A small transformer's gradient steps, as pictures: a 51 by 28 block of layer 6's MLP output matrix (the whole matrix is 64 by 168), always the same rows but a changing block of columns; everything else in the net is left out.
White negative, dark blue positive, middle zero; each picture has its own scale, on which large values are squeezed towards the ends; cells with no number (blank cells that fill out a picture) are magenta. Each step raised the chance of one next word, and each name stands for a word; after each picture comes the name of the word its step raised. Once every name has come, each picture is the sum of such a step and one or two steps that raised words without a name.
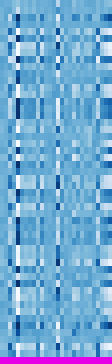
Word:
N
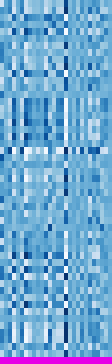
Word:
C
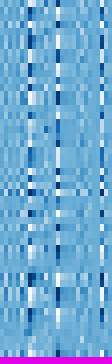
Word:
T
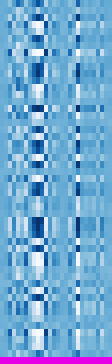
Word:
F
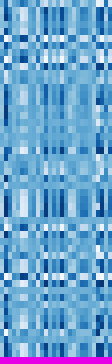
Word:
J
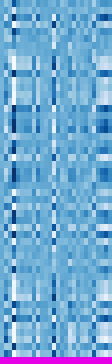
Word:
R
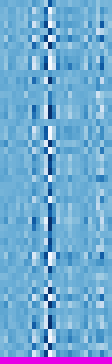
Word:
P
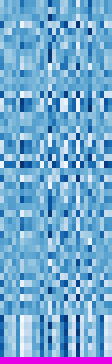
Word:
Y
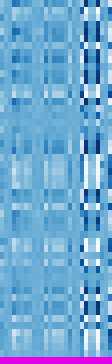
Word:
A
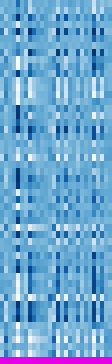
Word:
R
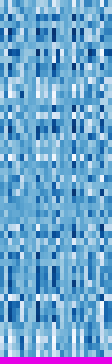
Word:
F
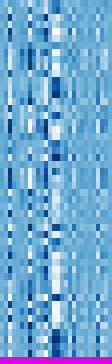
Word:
R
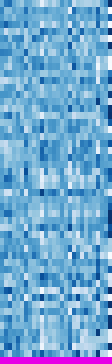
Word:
P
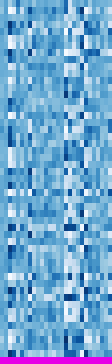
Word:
T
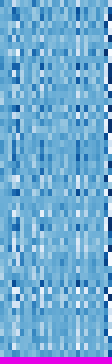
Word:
F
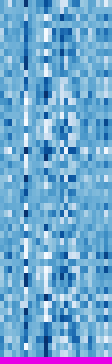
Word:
C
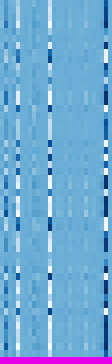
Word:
J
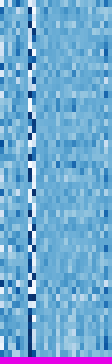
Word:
Y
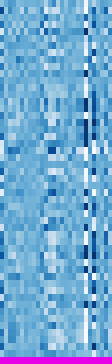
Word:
C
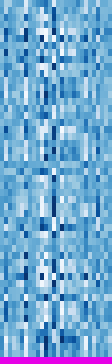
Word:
J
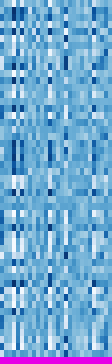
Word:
P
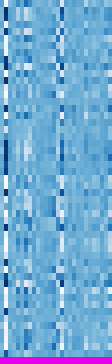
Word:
J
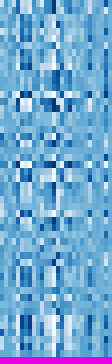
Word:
Y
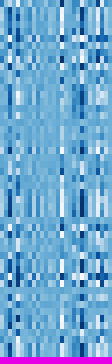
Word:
J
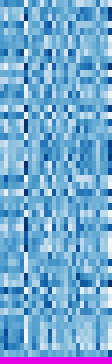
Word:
F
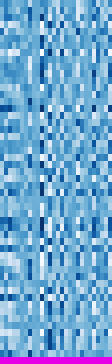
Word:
F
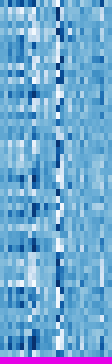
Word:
A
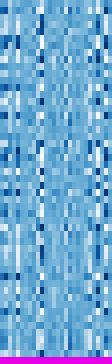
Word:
T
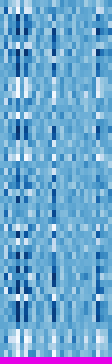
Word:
T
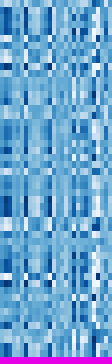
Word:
J
